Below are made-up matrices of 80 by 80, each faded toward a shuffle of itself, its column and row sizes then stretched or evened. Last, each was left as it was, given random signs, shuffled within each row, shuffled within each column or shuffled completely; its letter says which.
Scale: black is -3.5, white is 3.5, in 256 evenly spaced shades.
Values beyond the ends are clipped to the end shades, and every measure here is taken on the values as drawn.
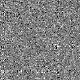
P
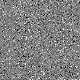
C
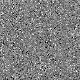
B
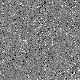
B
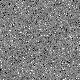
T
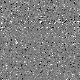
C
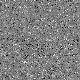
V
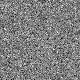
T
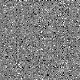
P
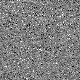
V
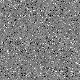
V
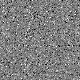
V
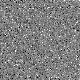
V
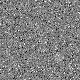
T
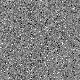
B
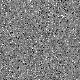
B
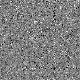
C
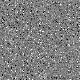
B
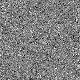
B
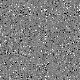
C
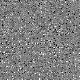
P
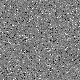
T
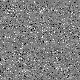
V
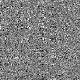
P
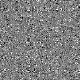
P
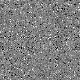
P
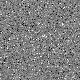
T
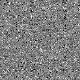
C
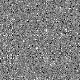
P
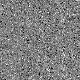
B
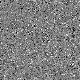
B
